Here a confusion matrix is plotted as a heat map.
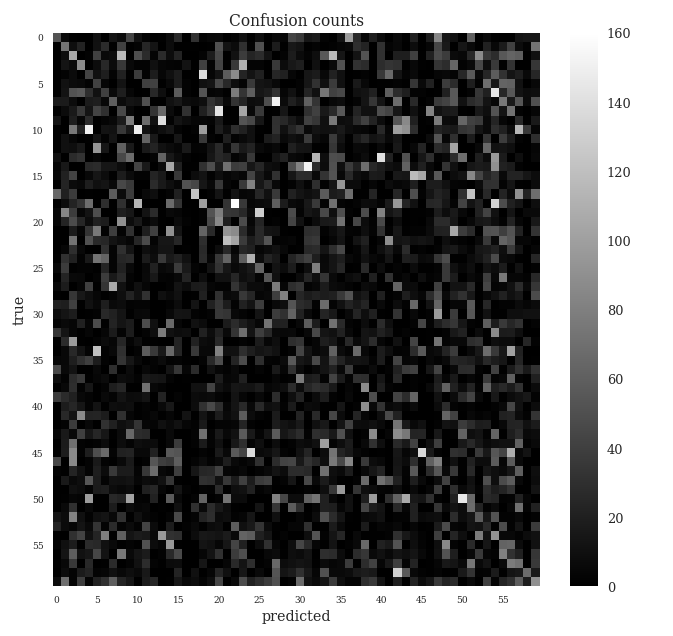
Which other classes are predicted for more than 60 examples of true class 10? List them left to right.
2, 4, 18, 42, 43, 57
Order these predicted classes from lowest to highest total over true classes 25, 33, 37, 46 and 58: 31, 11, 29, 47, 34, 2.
11, 31, 29, 34, 47, 2
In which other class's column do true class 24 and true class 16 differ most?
35
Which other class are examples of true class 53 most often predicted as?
22
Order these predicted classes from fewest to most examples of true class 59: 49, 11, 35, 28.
28, 35, 11, 49
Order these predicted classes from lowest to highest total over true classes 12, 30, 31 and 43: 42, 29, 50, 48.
48, 50, 29, 42
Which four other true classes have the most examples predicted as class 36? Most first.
0, 46, 17, 28
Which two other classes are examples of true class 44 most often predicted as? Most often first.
33, 2
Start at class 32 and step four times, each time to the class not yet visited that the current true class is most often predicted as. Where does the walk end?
38
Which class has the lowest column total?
16
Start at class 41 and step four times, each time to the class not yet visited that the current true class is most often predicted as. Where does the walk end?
29
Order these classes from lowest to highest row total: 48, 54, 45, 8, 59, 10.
48, 54, 59, 8, 45, 10
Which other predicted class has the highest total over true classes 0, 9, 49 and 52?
47
